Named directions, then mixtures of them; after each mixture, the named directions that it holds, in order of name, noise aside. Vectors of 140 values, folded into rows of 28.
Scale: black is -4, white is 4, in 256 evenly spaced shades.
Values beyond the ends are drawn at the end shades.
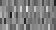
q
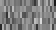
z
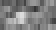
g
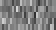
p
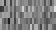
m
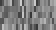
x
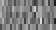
p, q, z.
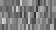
p.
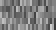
p.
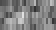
g, x.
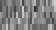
g, m, x.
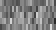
g, p, z.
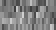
g, p.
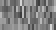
m, p, x.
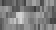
g.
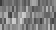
g, q, z.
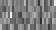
g, q, z.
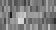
g, m, q.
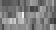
g, p.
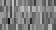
m, q, z.
